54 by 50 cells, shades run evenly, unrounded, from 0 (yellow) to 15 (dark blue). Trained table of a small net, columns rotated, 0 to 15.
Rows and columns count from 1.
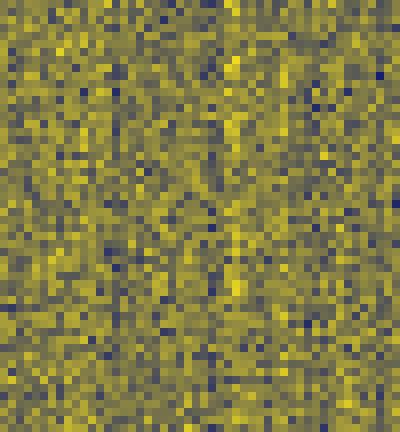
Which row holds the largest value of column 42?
14
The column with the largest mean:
15
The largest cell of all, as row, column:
10, 48
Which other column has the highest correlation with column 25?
45
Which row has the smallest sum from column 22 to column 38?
30
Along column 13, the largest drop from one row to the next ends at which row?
38
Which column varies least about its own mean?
3
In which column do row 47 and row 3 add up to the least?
36
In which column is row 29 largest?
27
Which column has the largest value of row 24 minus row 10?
4
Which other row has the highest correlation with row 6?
21
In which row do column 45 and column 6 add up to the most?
16
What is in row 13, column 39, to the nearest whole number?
12
